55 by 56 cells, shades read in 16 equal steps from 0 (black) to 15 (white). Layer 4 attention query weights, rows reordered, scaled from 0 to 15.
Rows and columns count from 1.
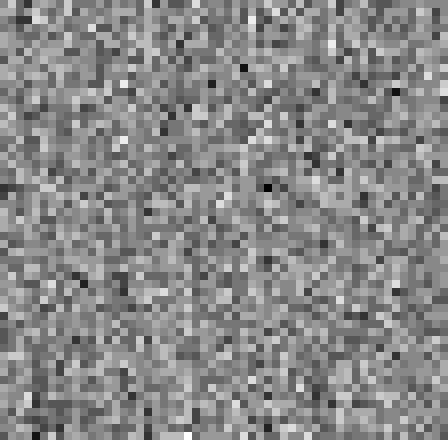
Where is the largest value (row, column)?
55, 24
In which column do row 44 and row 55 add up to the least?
5
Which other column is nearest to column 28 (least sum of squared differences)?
11
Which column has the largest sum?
32
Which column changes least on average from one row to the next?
18
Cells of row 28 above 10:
6
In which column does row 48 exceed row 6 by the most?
23
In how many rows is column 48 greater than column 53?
20
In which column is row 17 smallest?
21
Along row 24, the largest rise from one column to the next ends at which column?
35
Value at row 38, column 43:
13
